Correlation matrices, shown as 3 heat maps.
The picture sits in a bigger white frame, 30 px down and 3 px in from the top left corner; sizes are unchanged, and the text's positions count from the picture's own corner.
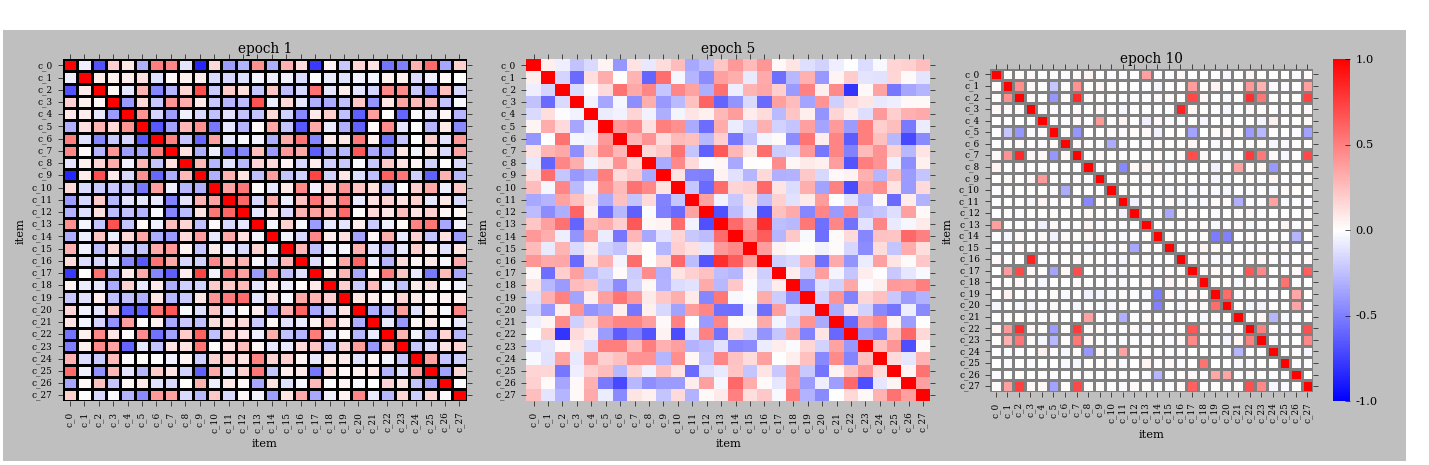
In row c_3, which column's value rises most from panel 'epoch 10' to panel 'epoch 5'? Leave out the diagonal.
c_12
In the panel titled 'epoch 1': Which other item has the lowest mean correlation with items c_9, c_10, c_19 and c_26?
c_0
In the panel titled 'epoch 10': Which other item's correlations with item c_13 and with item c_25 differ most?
c_18
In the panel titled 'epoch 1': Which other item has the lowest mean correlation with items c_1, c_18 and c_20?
c_5
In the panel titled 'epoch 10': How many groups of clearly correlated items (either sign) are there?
9
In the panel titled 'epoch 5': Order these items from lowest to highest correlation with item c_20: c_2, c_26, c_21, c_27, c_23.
c_27, c_21, c_23, c_26, c_2
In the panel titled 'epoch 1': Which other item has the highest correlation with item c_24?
c_13
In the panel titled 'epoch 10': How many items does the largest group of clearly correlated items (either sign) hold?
8
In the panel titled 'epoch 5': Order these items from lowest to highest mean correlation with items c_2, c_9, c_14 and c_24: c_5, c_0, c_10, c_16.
c_0, c_5, c_10, c_16
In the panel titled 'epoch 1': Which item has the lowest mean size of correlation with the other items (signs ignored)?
c_1
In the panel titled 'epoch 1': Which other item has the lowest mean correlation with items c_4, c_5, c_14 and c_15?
c_20
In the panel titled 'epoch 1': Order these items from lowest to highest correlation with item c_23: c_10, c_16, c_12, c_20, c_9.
c_10, c_16, c_12, c_20, c_9
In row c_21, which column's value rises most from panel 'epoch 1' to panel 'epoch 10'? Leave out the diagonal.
c_8
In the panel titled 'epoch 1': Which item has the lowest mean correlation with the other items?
c_4
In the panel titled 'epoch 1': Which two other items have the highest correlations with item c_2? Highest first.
c_9, c_17
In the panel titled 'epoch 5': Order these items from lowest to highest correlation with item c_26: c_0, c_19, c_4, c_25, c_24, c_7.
c_19, c_7, c_24, c_25, c_0, c_4
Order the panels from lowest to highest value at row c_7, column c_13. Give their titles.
epoch 10, epoch 1, epoch 5
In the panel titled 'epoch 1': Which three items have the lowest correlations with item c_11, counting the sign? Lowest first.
c_7, c_0, c_3
